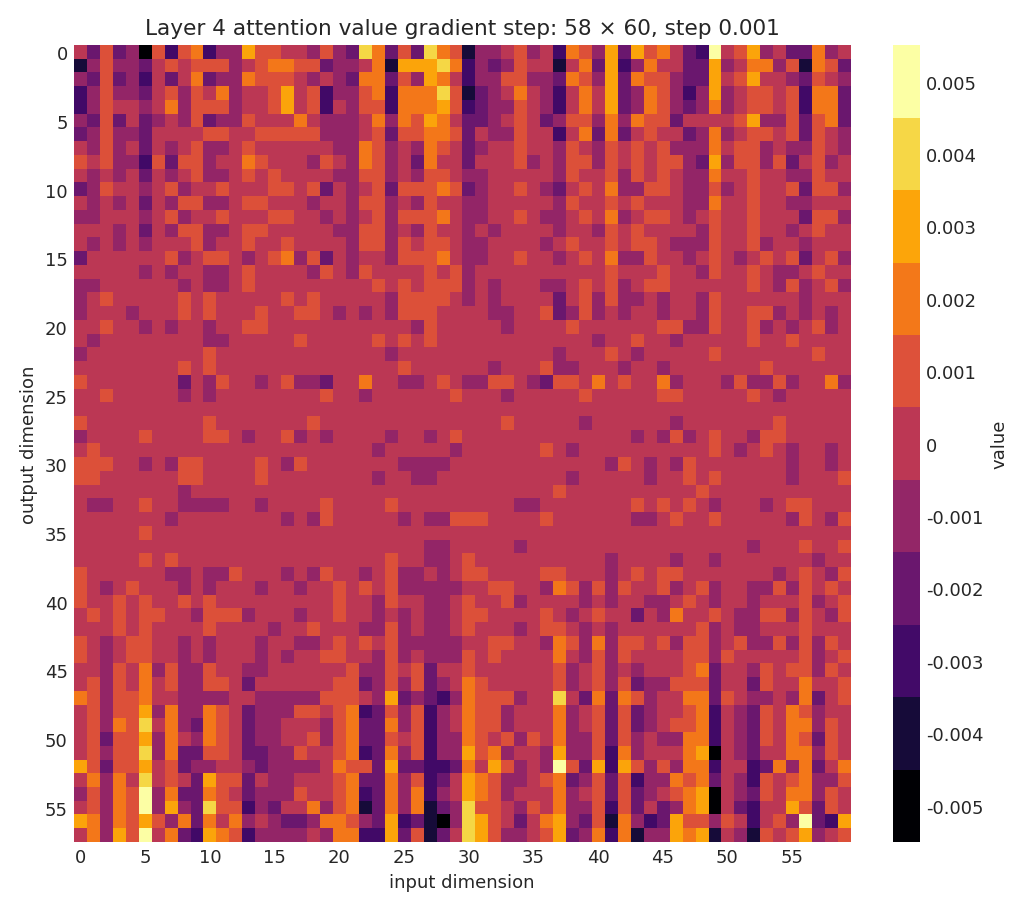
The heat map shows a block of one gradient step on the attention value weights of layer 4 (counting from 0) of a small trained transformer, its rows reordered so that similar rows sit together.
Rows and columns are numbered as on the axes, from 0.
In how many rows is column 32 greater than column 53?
14
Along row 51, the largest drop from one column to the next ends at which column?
49
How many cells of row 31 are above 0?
8
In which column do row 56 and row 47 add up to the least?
28
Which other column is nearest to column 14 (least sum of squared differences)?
2
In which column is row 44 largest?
37
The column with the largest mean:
5
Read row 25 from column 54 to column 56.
-0.001 0 0
